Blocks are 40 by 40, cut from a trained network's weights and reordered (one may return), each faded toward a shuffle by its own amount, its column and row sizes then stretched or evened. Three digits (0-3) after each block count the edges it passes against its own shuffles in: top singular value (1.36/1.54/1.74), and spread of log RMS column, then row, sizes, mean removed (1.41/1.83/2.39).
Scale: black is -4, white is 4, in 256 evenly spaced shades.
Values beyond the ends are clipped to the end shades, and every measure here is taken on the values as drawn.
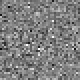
0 0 1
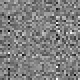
3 2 1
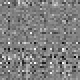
3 2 3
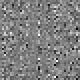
1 3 0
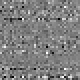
2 1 3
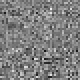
2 1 2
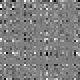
3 3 3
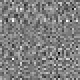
3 1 2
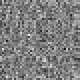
2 0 1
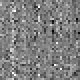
1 2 1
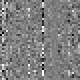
3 3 0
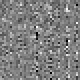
1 3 0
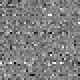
0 1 3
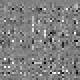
2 3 3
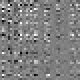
3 3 3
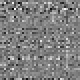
3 1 3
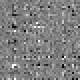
1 2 2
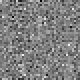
1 0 1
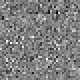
0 1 2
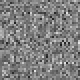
1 0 1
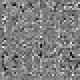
0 2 2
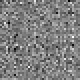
2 2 1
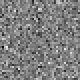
0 1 0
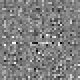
0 2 2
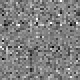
1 1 2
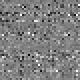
0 1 3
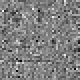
0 1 1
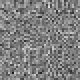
3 0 1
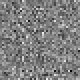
2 1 1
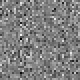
0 2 0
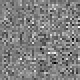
1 2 2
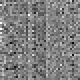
1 1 1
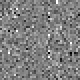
0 2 0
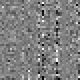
2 3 0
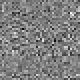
3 1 2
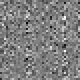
2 3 0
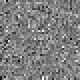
0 2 0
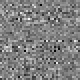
1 0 3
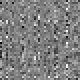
2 3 0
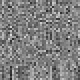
3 2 0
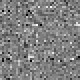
0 1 1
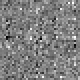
2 2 1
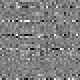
3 1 3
